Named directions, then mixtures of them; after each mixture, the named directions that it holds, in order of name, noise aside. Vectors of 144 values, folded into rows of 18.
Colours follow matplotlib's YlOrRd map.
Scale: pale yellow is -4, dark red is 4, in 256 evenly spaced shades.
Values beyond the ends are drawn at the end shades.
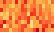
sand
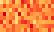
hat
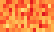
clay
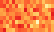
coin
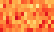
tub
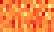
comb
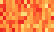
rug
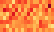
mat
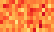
clay, comb, hat.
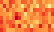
coin, comb, tub.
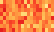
rug.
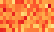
mat, rug.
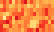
mat, sand, tub.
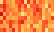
rug.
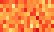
coin, comb, sand.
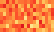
clay, coin.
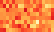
coin.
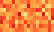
coin, comb, hat.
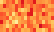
clay, hat.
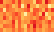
comb.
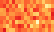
coin.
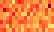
mat, rug.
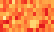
mat, sand, tub.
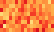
sand.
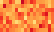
clay, hat, tub.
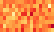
clay, mat, sand.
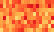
tub.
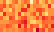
clay, hat, sand.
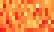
rug, tub.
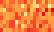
comb, tub.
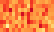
clay, mat.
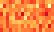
clay, mat, tub.
